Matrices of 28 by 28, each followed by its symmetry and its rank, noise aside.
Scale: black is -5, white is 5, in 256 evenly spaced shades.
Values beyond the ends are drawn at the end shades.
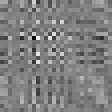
no symmetry, rank two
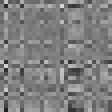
no symmetry, rank two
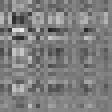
no symmetry, rank two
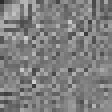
symmetric, rank four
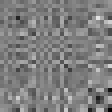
symmetric, rank two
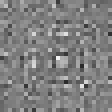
symmetric, rank four
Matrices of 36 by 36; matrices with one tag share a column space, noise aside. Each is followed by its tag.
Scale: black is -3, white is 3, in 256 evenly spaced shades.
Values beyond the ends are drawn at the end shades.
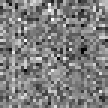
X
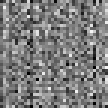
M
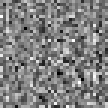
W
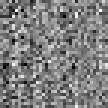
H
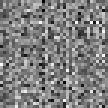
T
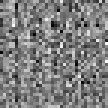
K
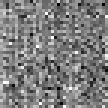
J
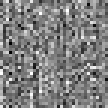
M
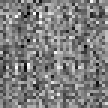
H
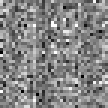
K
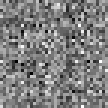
K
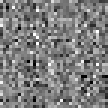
K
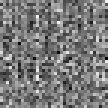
W
